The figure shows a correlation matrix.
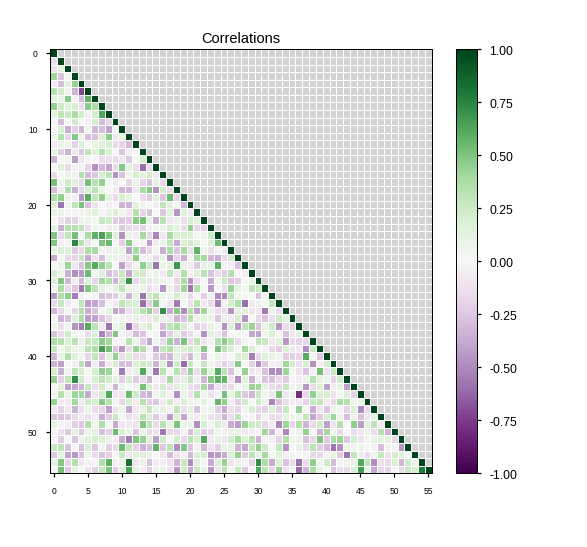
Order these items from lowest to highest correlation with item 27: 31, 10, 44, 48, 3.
3, 10, 44, 31, 48
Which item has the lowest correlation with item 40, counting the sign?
29
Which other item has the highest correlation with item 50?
9
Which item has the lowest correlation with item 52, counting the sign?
41
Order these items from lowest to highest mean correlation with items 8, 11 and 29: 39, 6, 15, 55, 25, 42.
15, 6, 42, 39, 25, 55
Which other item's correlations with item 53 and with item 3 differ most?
43
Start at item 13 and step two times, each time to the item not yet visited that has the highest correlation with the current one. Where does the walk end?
24
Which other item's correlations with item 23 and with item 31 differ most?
20
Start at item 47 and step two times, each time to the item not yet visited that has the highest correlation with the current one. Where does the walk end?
5
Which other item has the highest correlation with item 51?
22
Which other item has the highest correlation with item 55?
54
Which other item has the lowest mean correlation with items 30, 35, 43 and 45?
36
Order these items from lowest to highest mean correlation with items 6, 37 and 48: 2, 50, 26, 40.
26, 2, 50, 40
